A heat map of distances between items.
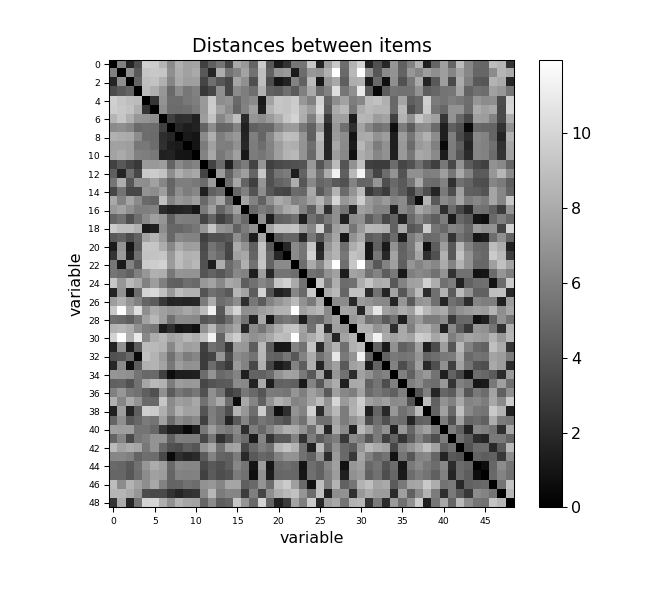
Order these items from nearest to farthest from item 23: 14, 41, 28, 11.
28, 41, 11, 14
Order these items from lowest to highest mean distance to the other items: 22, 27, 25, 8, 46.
8, 25, 46, 22, 27
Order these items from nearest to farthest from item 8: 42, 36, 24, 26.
26, 42, 24, 36
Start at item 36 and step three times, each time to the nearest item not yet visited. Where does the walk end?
11
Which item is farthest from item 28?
5
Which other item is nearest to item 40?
9
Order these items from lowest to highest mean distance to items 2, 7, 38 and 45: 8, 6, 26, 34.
34, 26, 8, 6
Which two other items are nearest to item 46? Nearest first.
24, 42
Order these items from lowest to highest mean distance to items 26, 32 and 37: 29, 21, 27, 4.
29, 4, 21, 27
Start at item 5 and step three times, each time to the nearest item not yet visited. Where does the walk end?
47
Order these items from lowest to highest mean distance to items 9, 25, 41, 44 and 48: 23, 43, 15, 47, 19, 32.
19, 23, 43, 32, 47, 15
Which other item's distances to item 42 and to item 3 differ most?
32
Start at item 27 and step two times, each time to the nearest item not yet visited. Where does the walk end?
13
